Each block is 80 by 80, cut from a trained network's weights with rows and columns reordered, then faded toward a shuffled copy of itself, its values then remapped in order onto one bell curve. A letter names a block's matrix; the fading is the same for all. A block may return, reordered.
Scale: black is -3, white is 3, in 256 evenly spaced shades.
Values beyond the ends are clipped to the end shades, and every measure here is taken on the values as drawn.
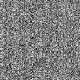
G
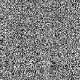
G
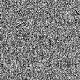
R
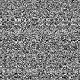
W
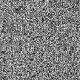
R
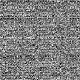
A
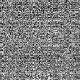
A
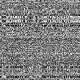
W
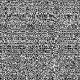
A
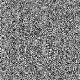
R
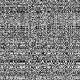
W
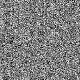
R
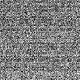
A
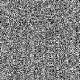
R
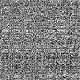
A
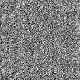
R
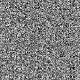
G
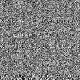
G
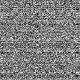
W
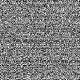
A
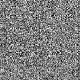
G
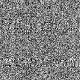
G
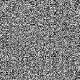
G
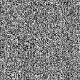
G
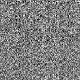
G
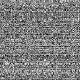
A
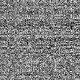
A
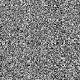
G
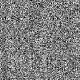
G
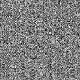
R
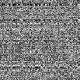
W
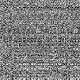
W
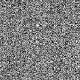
R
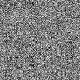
R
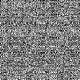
W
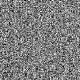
R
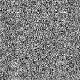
R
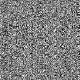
G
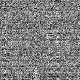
A
